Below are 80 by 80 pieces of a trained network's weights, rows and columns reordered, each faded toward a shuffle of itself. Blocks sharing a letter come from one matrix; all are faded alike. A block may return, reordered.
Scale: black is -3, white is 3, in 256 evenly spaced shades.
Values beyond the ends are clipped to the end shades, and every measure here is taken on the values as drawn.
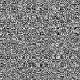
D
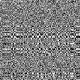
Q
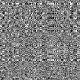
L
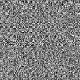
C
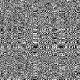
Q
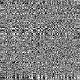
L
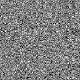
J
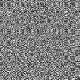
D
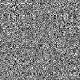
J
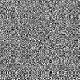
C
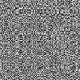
D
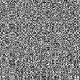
C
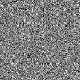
J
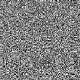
J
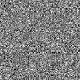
J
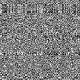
C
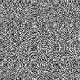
C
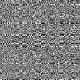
Q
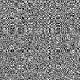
L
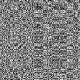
D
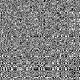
L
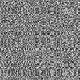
D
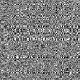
L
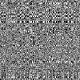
L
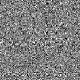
J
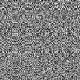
D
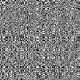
L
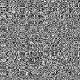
C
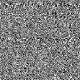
J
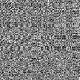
C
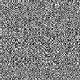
C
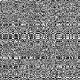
Q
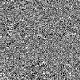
J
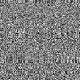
C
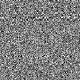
J
